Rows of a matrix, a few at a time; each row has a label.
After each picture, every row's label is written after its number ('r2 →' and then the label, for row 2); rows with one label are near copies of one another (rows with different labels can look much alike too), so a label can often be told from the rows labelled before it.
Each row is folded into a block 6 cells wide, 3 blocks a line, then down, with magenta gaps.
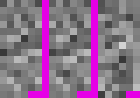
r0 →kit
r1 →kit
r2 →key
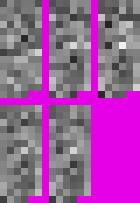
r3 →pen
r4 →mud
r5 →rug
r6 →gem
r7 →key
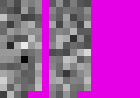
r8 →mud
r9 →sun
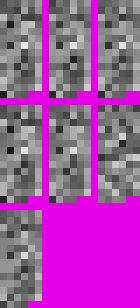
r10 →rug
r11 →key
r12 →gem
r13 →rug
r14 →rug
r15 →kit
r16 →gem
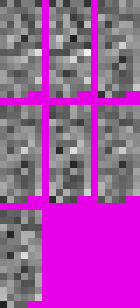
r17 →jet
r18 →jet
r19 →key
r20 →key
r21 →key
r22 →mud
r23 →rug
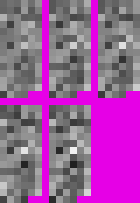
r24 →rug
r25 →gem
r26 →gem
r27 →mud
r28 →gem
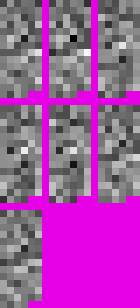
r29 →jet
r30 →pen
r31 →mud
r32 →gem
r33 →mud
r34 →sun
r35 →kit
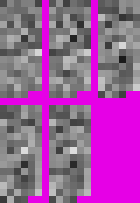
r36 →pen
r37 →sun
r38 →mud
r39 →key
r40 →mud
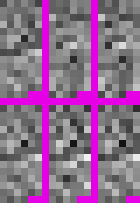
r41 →pen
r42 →mud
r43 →mud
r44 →pen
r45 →jet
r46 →pen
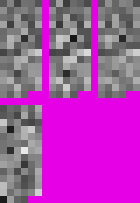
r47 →sun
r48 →sun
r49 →pen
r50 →rug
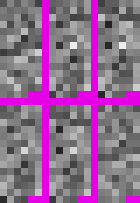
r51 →kit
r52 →gem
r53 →rug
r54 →key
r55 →rug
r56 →kit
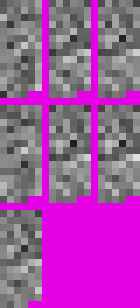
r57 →gem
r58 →kit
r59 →pen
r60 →mud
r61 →pen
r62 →pen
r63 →jet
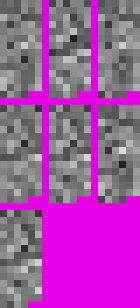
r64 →mud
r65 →kit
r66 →rug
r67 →pen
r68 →jet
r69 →mud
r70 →jet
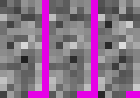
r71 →mud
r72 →mud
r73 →rug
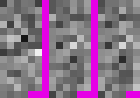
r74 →pen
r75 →gem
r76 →gem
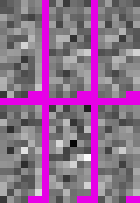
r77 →key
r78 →sun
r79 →sun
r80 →gem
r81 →jet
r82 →mud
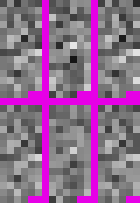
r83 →sun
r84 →mud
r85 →jet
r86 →sun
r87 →key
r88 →sun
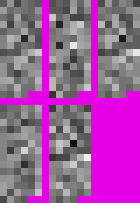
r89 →sun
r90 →rug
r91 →pen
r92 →gem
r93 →pen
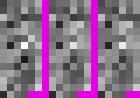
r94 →gem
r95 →rug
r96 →rug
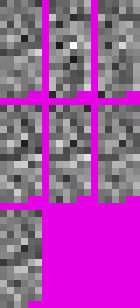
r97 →pen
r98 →gem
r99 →rug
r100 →kit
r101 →jet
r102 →sun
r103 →kit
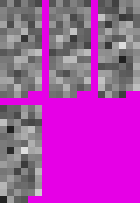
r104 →sun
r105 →kit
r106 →mud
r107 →rug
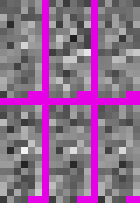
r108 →rug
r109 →sun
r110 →sun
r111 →gem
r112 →mud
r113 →key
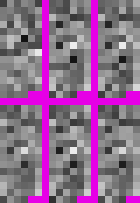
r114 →pen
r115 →mud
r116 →gem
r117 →mud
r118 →gem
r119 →mud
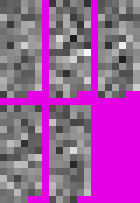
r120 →rug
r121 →jet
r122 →gem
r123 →kit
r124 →mud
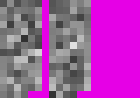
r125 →sun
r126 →key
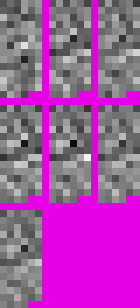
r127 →mud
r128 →kit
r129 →jet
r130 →kit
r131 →pen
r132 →kit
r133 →pen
